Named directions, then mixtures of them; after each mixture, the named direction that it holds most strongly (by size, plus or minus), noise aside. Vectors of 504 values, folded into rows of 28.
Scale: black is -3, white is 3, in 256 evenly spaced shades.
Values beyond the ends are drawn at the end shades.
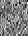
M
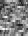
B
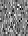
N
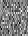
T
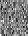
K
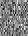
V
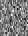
N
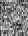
B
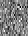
N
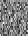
N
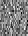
N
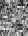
B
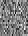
V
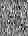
V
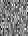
T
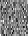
K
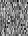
M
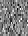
N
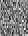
K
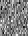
K
